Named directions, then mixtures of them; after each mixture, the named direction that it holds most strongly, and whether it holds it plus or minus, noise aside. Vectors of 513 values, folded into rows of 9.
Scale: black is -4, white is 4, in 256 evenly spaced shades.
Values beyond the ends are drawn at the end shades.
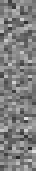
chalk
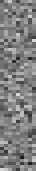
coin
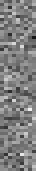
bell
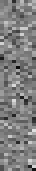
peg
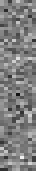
coin, minus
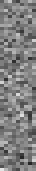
coin, plus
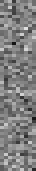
bell, minus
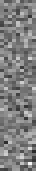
coin, minus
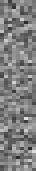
chalk, plus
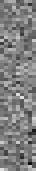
coin, plus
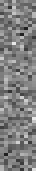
bell, plus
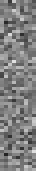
chalk, plus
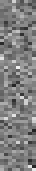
peg, minus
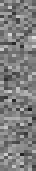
bell, minus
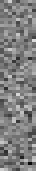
coin, plus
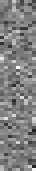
peg, minus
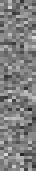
bell, minus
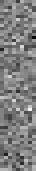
bell, plus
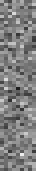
bell, plus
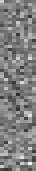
coin, minus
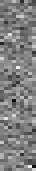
peg, minus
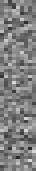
chalk, plus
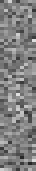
coin, plus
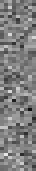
bell, minus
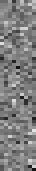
peg, plus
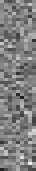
coin, minus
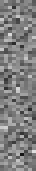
bell, minus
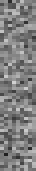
chalk, plus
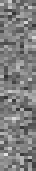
bell, minus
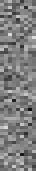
bell, minus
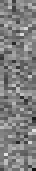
peg, plus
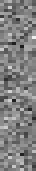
bell, minus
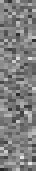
coin, minus
